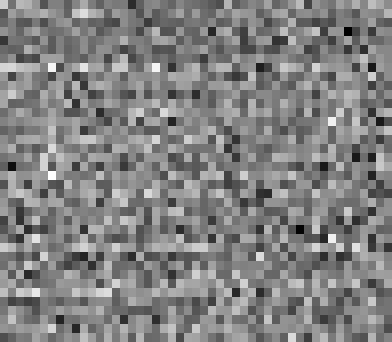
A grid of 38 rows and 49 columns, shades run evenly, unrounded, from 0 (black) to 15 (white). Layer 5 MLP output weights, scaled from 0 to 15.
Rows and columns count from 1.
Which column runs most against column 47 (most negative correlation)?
28
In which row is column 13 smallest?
13
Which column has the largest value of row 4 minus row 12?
10
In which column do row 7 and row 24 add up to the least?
3
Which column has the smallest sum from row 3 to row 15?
31
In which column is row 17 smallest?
29
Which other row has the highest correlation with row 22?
8
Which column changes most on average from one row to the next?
47
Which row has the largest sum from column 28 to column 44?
32
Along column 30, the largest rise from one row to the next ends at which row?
34
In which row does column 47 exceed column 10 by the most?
9
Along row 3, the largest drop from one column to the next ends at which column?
38
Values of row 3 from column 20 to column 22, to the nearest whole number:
5 6 6
